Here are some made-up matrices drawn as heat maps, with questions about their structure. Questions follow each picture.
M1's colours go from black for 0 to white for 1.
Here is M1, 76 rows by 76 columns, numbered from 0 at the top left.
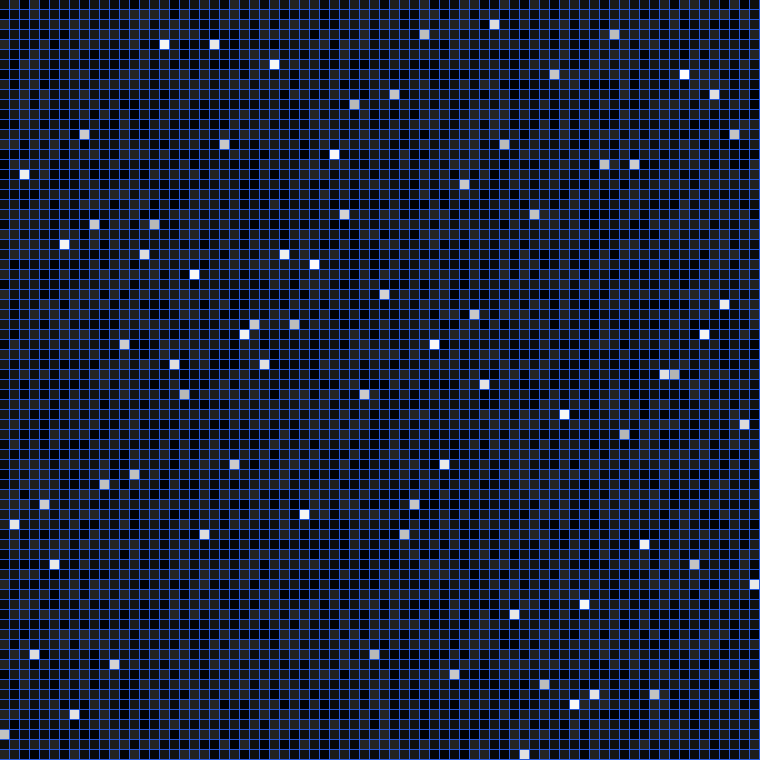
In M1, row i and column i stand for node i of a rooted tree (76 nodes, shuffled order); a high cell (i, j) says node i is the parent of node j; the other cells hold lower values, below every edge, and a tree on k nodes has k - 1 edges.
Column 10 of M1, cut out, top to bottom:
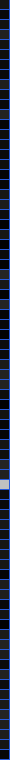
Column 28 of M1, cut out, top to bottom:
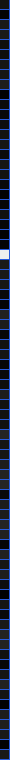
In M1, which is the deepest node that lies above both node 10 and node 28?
32
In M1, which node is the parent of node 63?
16
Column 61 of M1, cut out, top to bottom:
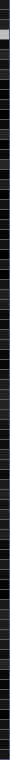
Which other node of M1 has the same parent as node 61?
42
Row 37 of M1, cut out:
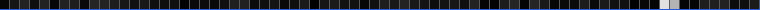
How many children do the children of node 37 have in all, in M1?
2
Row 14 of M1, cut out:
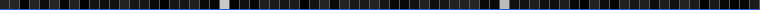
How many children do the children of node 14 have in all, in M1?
4
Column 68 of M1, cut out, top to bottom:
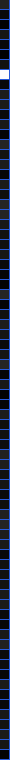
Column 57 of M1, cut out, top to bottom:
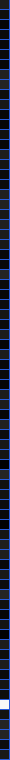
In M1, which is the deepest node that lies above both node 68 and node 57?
22
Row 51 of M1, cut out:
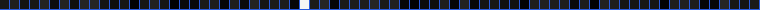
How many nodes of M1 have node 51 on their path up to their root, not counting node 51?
2
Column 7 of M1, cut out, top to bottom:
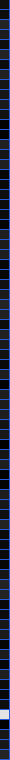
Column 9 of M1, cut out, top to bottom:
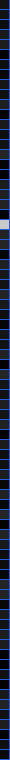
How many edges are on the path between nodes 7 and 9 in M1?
2
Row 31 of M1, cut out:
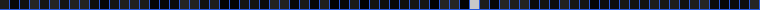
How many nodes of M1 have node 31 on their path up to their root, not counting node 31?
5
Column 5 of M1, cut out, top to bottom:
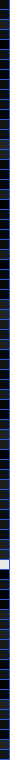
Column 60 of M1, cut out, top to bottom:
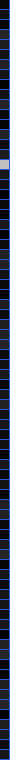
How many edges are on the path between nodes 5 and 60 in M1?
6
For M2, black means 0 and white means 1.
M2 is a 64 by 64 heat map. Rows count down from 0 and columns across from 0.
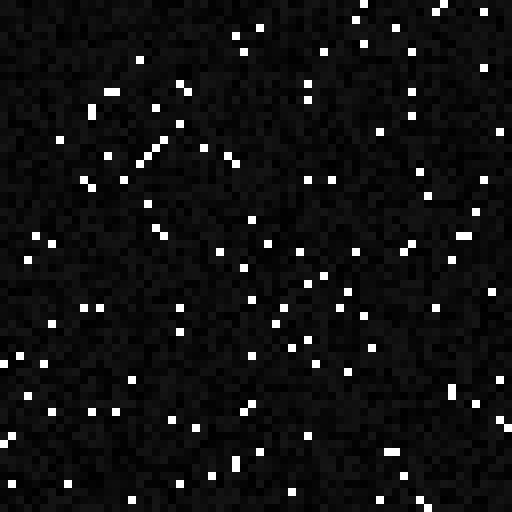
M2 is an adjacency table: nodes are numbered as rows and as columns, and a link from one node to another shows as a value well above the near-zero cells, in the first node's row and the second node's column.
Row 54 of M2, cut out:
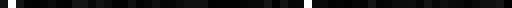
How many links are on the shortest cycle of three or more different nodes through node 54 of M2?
5
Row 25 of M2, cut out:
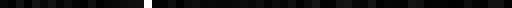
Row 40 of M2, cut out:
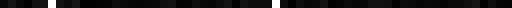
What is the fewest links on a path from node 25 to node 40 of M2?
7
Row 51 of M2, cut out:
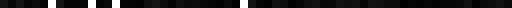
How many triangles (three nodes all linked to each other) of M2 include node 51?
2
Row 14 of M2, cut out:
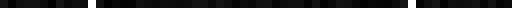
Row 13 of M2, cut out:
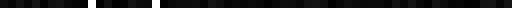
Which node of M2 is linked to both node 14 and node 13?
node 11
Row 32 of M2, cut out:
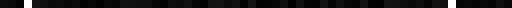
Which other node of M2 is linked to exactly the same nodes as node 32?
node 49
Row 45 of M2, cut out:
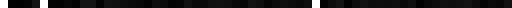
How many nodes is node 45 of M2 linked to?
3
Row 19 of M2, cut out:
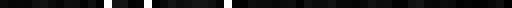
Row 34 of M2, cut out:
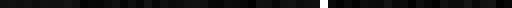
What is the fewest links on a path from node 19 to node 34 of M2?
6
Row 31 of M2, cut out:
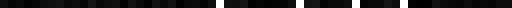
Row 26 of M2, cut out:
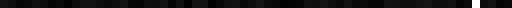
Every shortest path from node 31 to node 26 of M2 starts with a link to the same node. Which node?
node 50
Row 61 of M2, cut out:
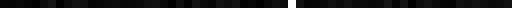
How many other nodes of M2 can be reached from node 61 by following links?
3
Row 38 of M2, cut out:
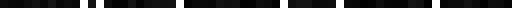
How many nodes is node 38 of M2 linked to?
6
